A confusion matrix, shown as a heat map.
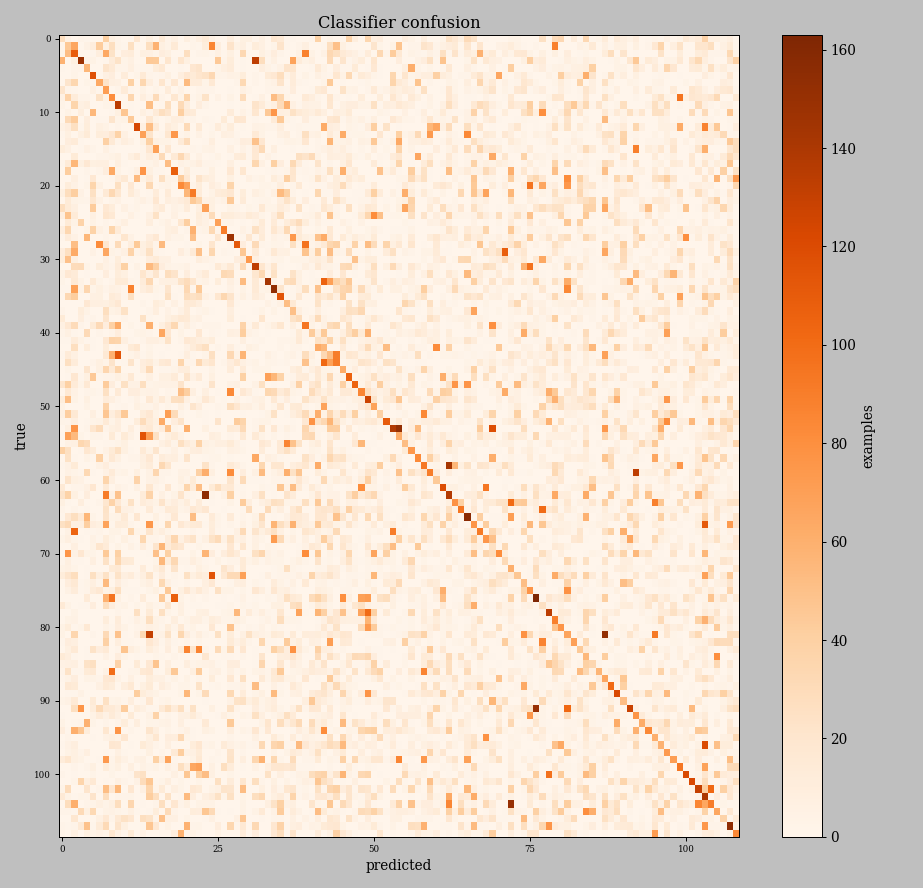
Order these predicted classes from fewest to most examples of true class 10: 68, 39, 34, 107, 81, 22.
22, 39, 68, 81, 107, 34
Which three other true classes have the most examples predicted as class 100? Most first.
27, 23, 62
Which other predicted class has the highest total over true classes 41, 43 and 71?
9
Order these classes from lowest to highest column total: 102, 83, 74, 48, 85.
83, 85, 48, 102, 74
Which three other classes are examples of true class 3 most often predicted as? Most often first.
31, 37, 0
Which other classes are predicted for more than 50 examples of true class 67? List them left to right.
2, 53, 90
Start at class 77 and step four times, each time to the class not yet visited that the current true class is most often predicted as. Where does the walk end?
23
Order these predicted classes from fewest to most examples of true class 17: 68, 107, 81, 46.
68, 46, 81, 107
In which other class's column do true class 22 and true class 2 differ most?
39
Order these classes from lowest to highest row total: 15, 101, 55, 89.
15, 55, 101, 89
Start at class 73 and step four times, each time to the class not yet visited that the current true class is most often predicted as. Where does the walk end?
60
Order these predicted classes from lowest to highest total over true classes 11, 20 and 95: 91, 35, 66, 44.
91, 44, 35, 66
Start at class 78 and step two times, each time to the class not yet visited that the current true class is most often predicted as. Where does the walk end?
97
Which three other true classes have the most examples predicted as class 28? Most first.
78, 52, 73
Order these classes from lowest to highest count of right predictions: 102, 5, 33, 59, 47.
59, 47, 5, 102, 33
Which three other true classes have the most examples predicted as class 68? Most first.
61, 95, 21
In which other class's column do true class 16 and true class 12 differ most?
103
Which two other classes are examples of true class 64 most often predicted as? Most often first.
77, 46
